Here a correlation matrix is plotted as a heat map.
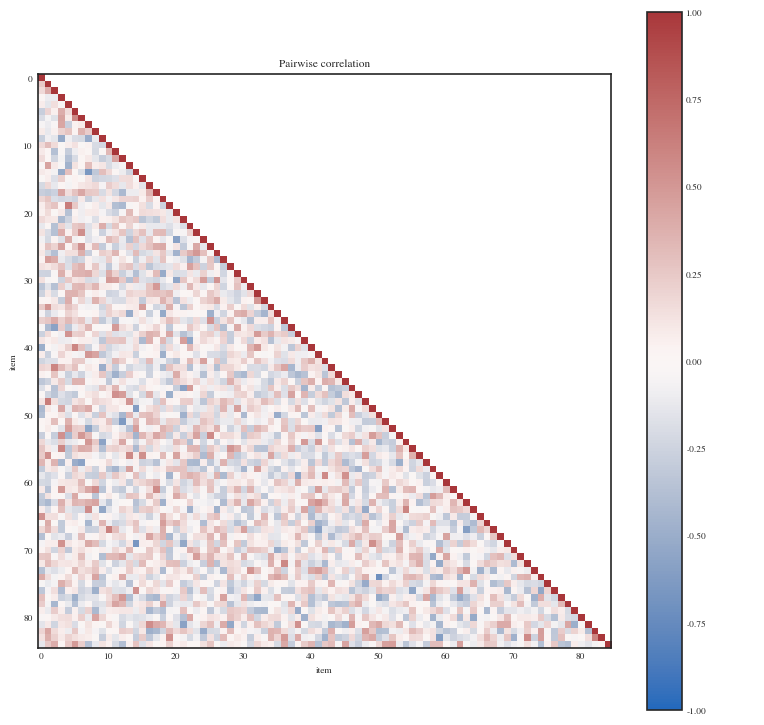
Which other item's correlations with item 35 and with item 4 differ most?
33
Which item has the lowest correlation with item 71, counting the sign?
58
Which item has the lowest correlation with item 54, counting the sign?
9
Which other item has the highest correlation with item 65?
0
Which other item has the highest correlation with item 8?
61
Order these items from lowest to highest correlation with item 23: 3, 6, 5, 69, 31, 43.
69, 43, 31, 5, 3, 6
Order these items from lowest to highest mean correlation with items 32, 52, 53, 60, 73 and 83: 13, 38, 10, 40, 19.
10, 13, 19, 40, 38
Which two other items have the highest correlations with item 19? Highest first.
4, 83
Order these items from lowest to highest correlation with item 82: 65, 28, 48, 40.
65, 40, 28, 48
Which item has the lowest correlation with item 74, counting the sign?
50
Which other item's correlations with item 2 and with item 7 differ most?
37
